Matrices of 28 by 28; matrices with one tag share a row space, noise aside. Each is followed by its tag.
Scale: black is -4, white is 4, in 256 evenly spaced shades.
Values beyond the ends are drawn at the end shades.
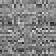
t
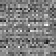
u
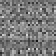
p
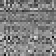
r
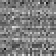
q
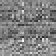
t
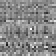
u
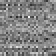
u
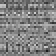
u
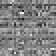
t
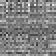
u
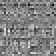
r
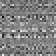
p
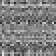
p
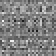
p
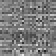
t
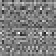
p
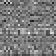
r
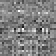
t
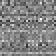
p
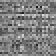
t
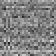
r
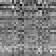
t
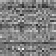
t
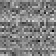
q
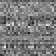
r
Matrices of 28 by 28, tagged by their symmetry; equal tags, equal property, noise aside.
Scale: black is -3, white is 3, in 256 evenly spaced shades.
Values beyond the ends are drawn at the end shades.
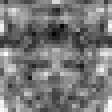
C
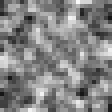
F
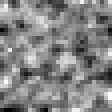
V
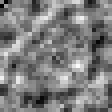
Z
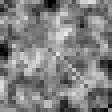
Z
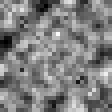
Z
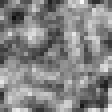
Z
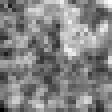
V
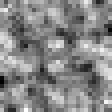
F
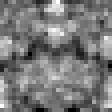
C
